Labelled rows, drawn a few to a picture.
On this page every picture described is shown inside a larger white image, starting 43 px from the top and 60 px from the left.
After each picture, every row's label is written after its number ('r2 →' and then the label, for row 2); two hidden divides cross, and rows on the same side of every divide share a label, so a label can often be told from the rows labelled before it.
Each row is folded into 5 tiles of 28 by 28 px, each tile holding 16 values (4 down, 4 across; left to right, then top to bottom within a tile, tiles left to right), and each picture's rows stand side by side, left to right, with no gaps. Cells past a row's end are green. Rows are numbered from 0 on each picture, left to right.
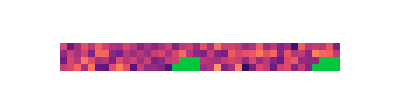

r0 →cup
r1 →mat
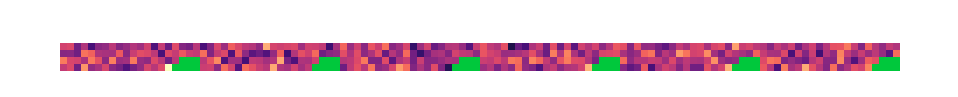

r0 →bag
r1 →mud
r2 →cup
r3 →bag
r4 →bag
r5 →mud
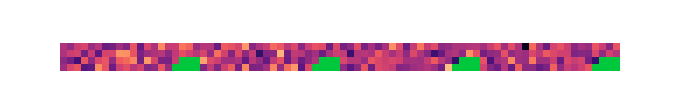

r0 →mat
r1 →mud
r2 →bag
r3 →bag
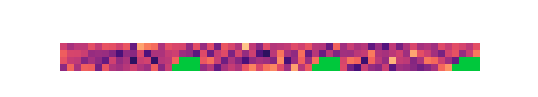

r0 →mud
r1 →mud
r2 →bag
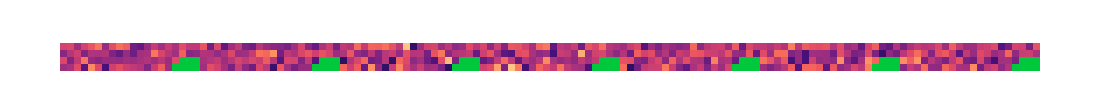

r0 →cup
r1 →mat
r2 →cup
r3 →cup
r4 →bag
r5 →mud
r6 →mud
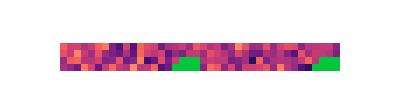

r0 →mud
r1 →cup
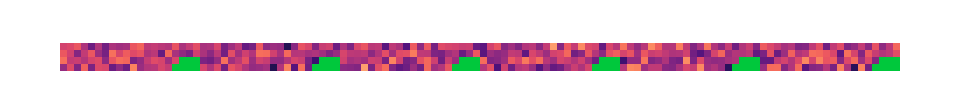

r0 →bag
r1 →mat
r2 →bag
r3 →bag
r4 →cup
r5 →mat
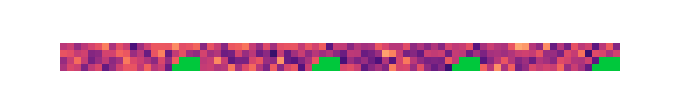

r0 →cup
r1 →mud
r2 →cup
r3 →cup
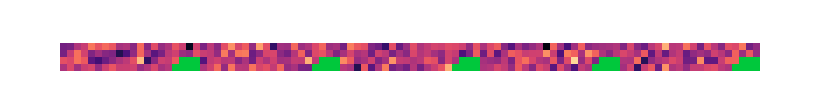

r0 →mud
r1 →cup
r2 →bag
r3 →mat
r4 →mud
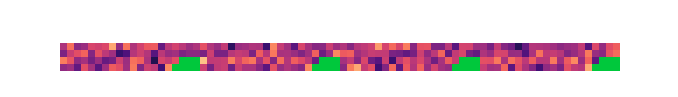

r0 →mud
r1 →bag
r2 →cup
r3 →bag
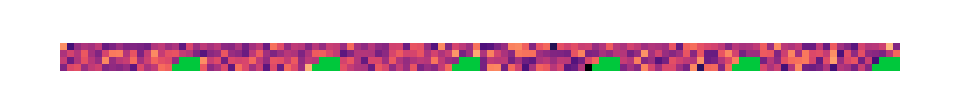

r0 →mat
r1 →bag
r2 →bag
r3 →cup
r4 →mud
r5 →mat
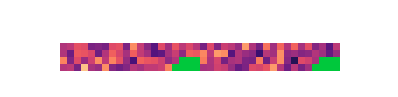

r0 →bag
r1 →mud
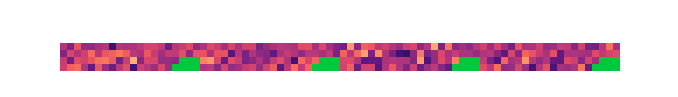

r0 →mat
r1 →mud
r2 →mud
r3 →mat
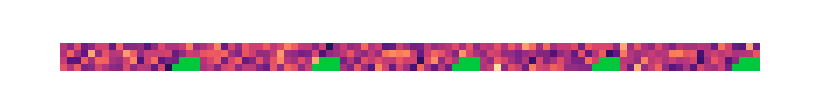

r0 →mat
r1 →mud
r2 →mat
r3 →cup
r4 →mat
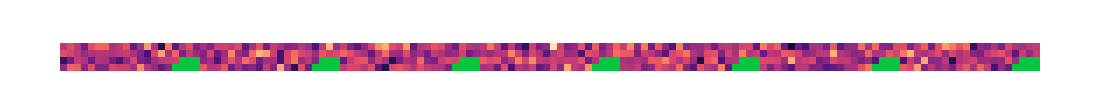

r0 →cup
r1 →mat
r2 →cup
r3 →bag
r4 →mat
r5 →bag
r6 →cup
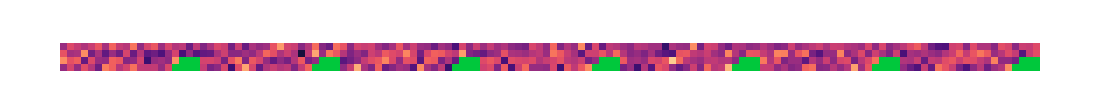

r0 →mud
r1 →bag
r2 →mat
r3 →bag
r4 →bag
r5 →mud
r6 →bag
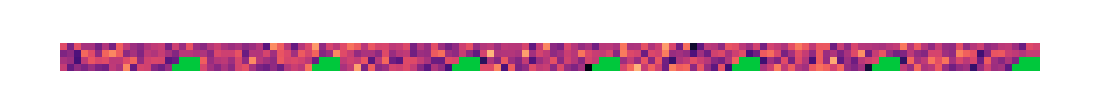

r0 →mat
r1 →bag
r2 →cup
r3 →cup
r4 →cup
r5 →cup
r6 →mat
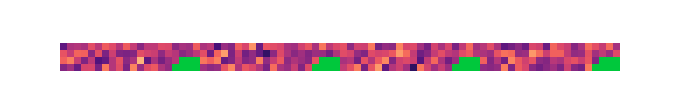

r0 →mud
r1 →mud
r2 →mat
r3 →bag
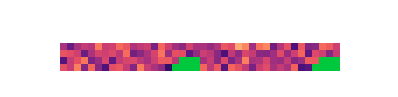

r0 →cup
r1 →cup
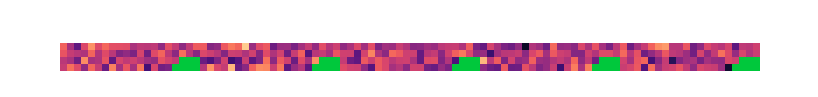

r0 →cup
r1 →cup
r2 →mat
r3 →bag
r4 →cup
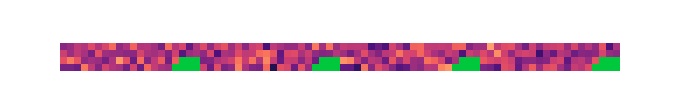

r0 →mud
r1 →mat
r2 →bag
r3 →mud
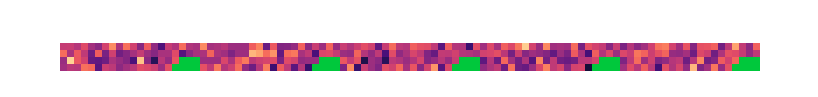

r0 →mud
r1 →mat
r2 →mud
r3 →cup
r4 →mud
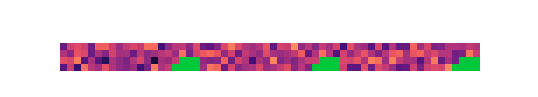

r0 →mud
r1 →cup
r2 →bag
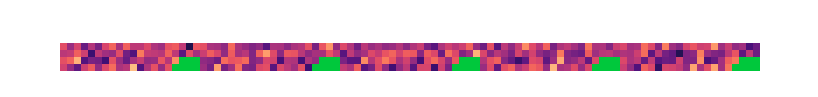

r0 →mud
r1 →mat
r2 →mat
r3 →mud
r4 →mud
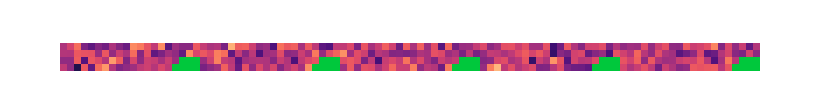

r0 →bag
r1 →mud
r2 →mud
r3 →cup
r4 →mud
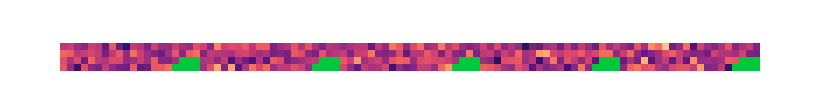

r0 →bag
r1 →cup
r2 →bag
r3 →mat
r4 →cup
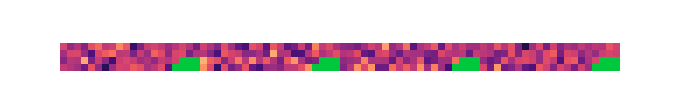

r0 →cup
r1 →bag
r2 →cup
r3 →mat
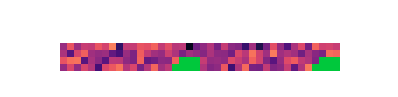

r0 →mud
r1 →bag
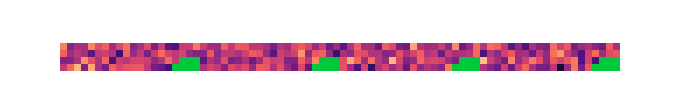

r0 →cup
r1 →cup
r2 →bag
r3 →bag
